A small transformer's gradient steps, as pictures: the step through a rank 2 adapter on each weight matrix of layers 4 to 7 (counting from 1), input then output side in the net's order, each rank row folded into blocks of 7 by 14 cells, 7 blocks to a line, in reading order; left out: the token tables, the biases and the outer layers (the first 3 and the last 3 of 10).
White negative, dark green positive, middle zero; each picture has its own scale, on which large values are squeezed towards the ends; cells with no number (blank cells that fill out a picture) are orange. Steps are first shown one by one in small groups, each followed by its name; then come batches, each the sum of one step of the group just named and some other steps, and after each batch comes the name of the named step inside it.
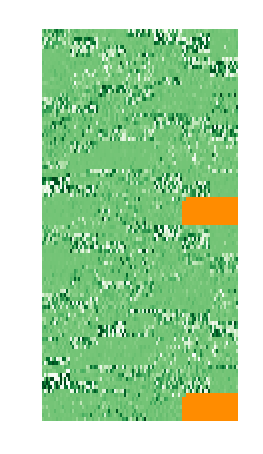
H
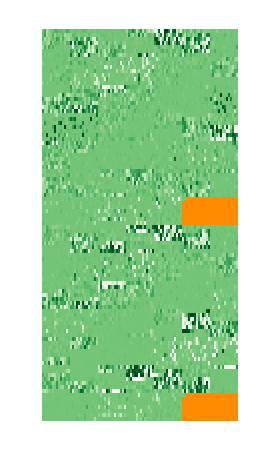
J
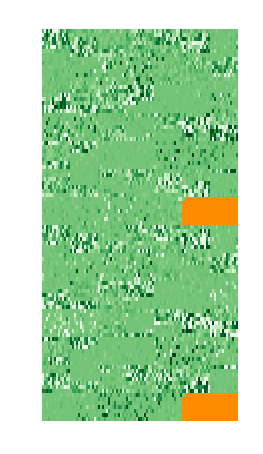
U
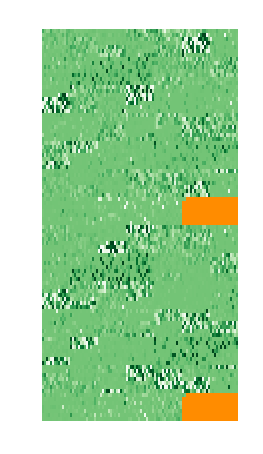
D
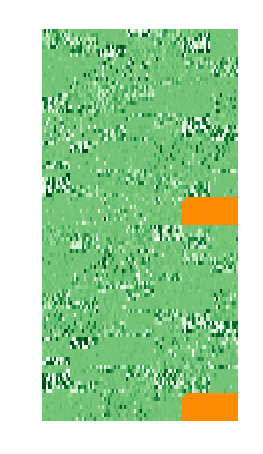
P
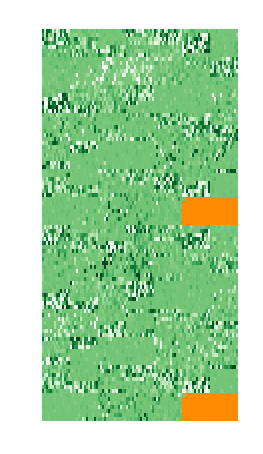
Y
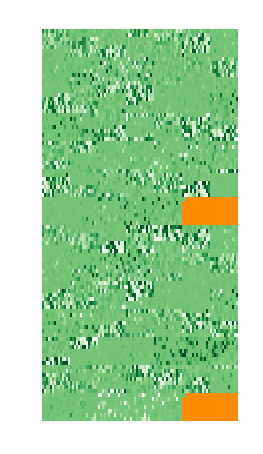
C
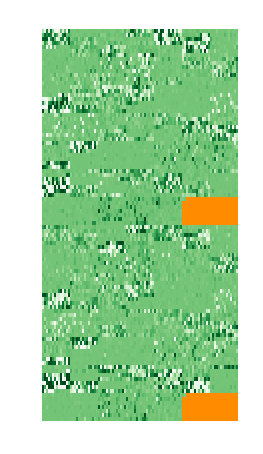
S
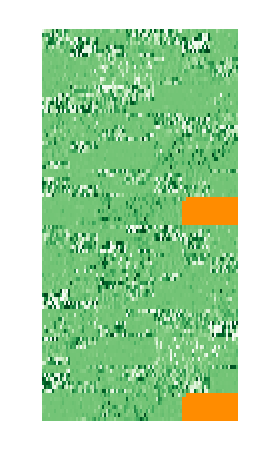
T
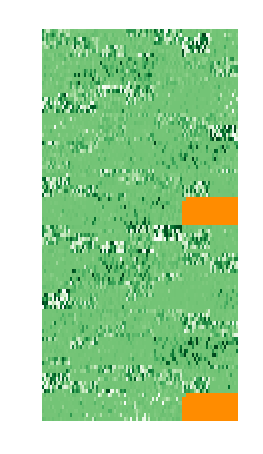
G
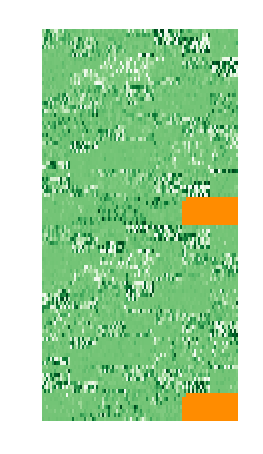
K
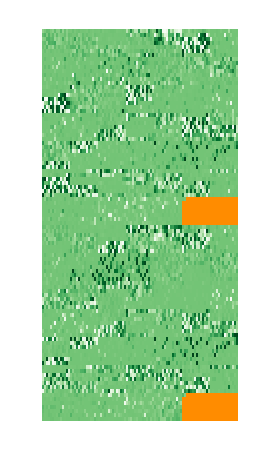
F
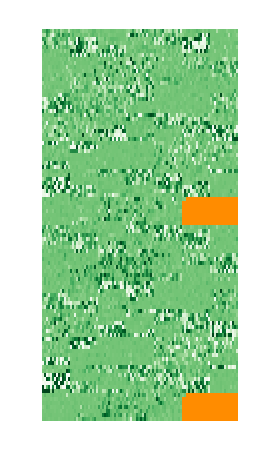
P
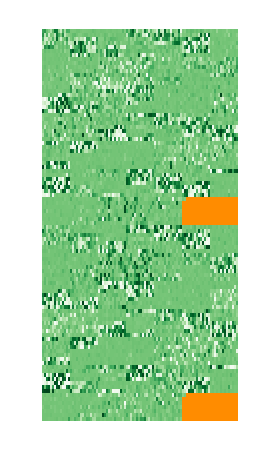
J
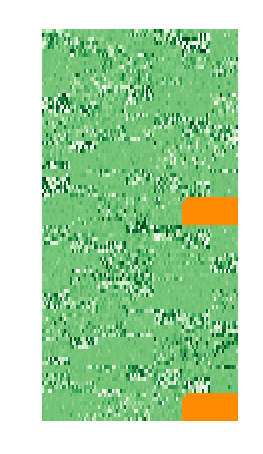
F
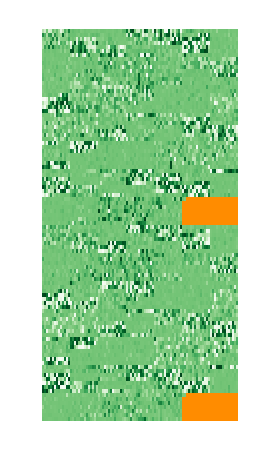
S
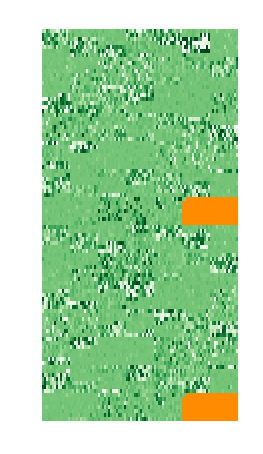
P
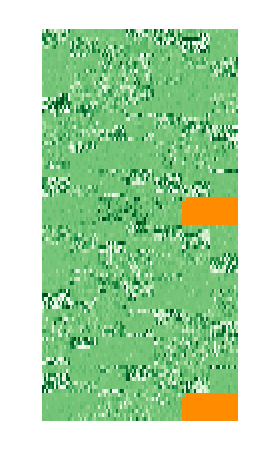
S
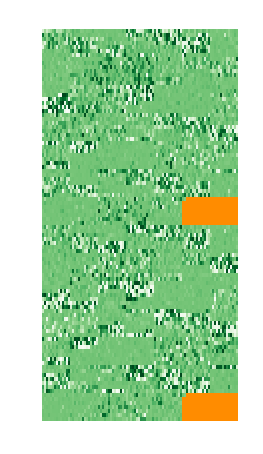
D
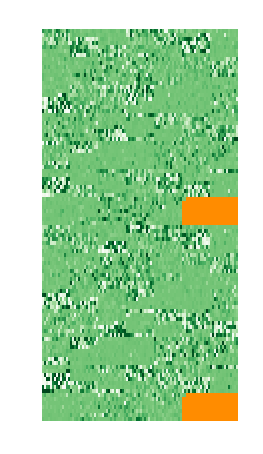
D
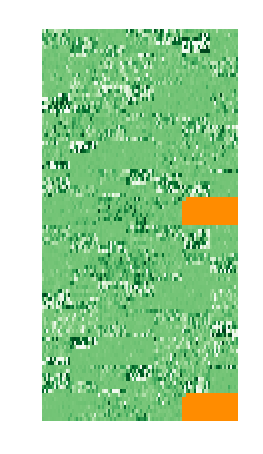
S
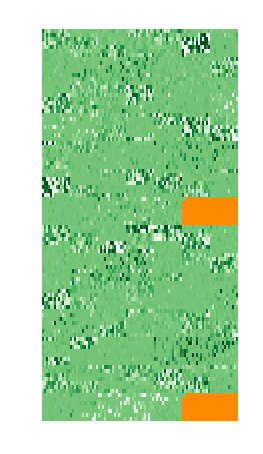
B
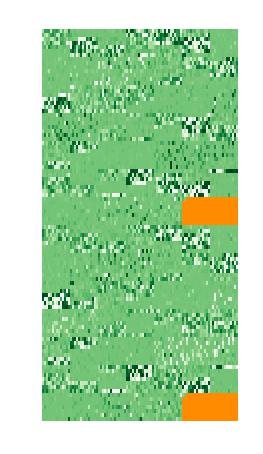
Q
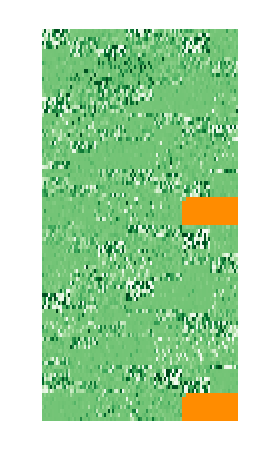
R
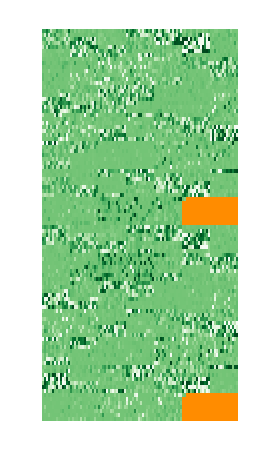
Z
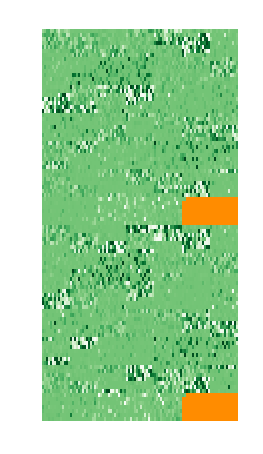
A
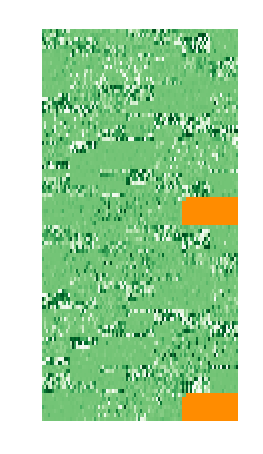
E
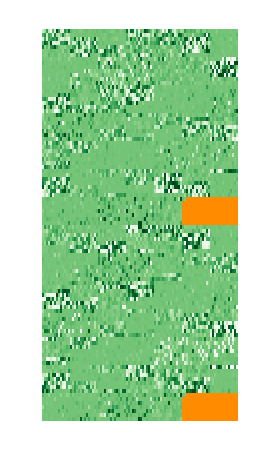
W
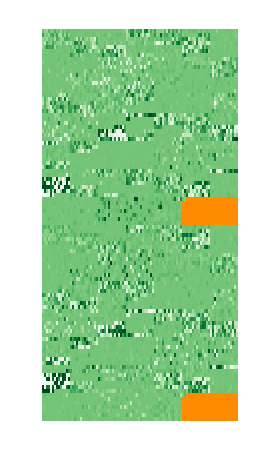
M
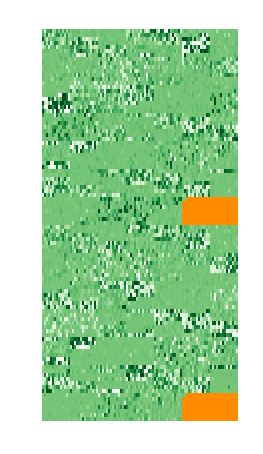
E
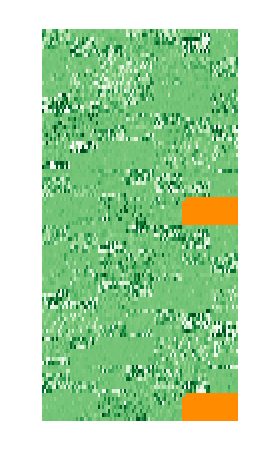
W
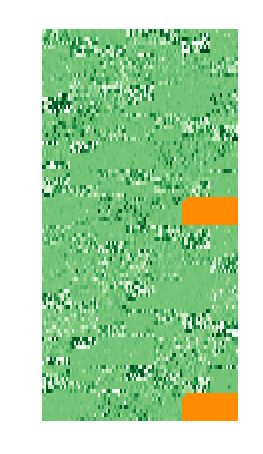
R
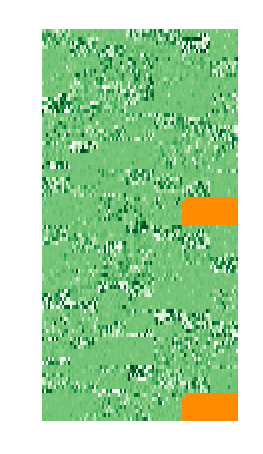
B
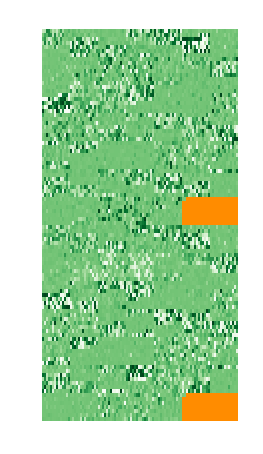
Q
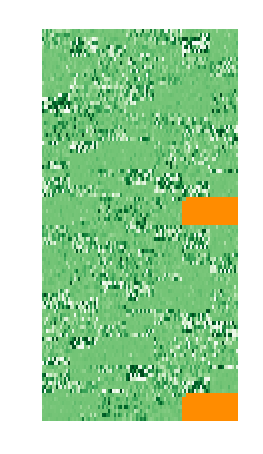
Q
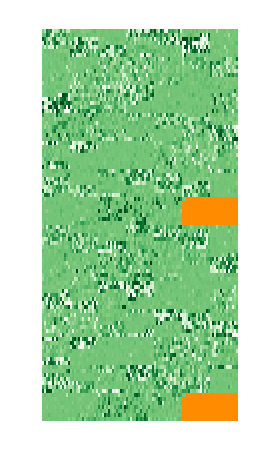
E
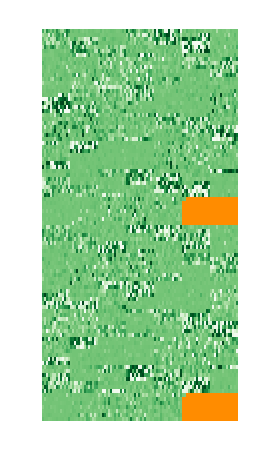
Q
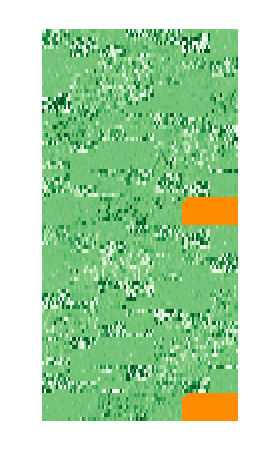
Q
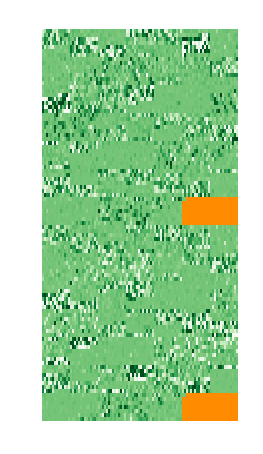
R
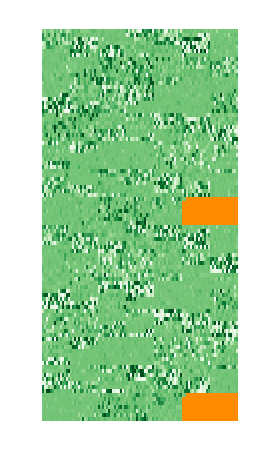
R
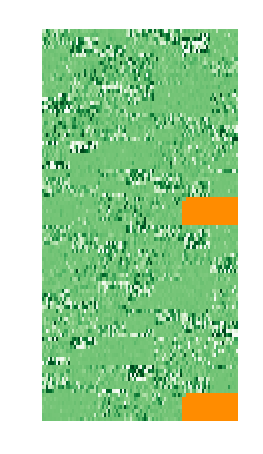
R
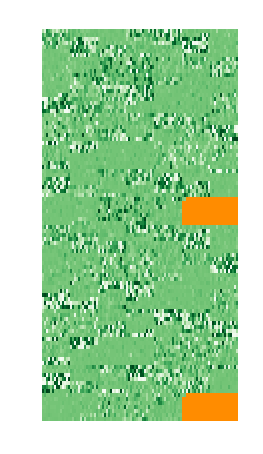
M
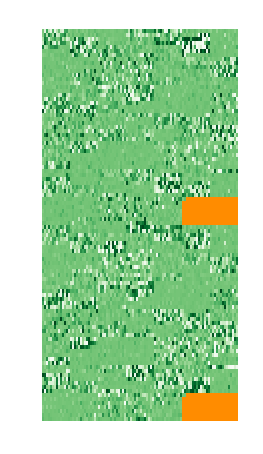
W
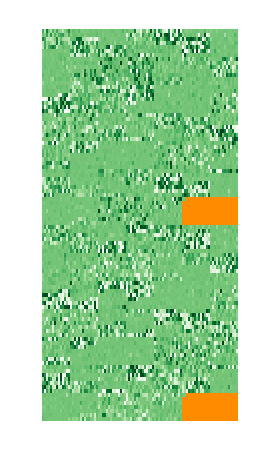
Z
